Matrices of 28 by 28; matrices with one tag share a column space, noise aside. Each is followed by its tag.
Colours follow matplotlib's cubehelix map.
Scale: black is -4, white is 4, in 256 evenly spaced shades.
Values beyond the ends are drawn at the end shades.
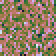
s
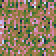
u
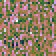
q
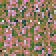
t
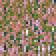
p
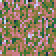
u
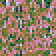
u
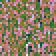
s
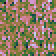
q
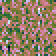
p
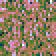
q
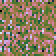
p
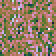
s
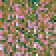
s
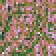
s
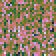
s
